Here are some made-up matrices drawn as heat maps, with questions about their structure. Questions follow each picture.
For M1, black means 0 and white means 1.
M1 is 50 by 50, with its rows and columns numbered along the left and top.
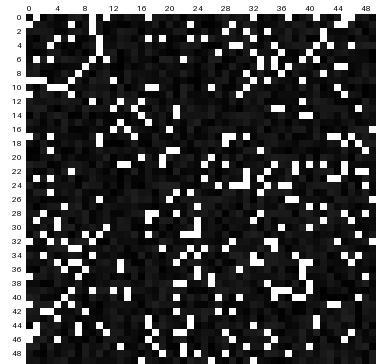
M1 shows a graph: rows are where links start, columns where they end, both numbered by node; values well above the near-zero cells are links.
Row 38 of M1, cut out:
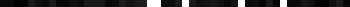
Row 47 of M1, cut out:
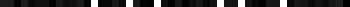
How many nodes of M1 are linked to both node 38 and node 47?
3
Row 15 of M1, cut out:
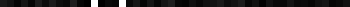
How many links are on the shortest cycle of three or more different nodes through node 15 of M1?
5
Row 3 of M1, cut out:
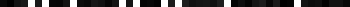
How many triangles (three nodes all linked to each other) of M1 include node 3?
3
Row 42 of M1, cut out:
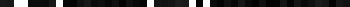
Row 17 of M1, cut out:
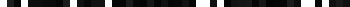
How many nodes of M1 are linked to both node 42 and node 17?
2
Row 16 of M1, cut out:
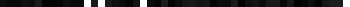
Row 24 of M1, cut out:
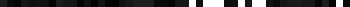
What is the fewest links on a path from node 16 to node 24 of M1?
4
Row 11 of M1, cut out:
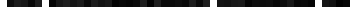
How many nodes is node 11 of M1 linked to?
4
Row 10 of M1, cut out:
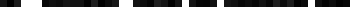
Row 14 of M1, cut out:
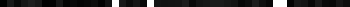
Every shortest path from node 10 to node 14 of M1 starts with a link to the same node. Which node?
node 5
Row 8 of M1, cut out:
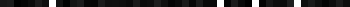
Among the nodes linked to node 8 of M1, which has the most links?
node 31
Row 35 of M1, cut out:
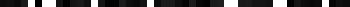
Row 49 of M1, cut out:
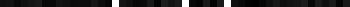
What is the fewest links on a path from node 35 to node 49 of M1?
2
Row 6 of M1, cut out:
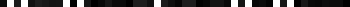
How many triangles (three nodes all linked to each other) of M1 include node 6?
4
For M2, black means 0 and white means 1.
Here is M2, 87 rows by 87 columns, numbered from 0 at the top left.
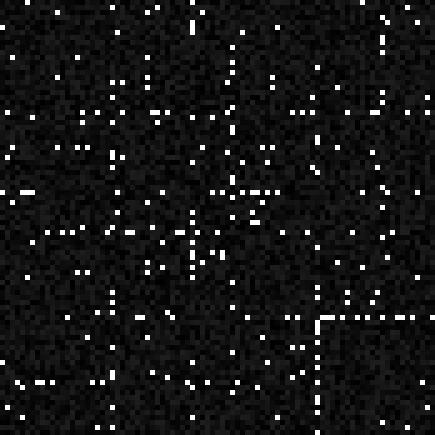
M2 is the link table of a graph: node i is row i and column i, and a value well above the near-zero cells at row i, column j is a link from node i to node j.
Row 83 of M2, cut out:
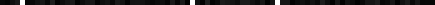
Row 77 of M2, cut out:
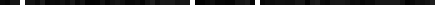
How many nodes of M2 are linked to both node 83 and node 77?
2
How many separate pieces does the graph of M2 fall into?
5
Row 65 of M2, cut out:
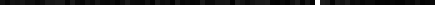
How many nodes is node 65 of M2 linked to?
1
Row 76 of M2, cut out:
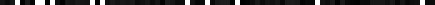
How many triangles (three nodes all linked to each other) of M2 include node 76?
0
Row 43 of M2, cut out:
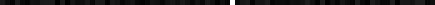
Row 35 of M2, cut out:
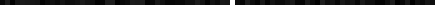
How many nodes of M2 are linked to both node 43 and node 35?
1
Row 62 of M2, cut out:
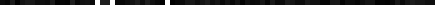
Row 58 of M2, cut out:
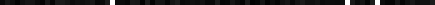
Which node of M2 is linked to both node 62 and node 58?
node 22
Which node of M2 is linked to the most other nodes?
node 63
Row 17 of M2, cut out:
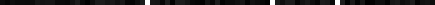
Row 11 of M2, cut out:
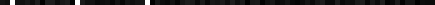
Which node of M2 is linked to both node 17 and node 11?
node 29
